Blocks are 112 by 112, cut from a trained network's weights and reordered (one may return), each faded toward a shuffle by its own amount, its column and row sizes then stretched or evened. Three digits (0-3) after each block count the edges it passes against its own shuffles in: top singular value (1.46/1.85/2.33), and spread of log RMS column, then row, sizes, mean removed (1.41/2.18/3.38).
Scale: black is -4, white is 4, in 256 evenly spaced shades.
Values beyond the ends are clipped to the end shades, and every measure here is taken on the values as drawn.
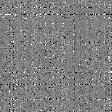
1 2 2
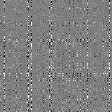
3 3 2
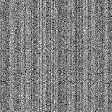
3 1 1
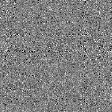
1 2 2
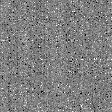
0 1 1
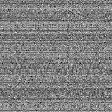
3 0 1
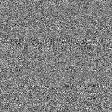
2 0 2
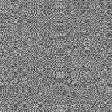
3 1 1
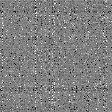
1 2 1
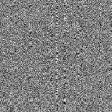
2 2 0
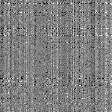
3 2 2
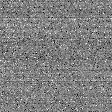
1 0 0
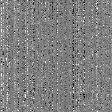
2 3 0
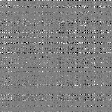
2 2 3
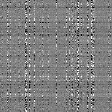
3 3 1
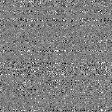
0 2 3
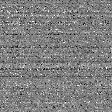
2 0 2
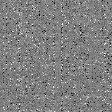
0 2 0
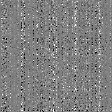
1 3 1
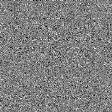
0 1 2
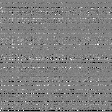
3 1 3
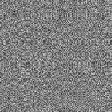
3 1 0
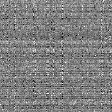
3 2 1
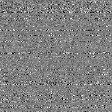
0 1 3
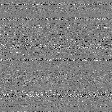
0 0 3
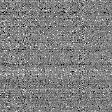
2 1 1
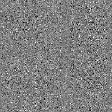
1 2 1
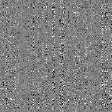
1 3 2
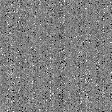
0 2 0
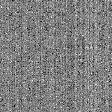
2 0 1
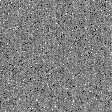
0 0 0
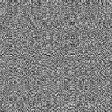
3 1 2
